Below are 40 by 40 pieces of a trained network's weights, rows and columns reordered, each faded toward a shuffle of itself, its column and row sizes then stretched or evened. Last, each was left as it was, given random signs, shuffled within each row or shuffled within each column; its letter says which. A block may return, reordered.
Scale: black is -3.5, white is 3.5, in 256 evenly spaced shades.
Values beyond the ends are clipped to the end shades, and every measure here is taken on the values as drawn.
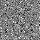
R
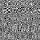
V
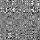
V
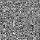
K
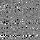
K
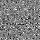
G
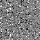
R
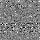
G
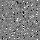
R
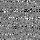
G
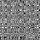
V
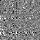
K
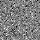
R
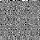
V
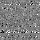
G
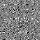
K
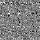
K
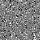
R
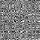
V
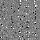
R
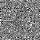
K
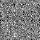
K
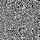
K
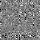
K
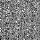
R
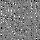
R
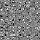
V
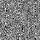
R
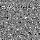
G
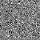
K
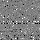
G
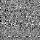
K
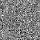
K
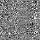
K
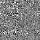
K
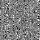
R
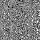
R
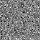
K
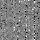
R
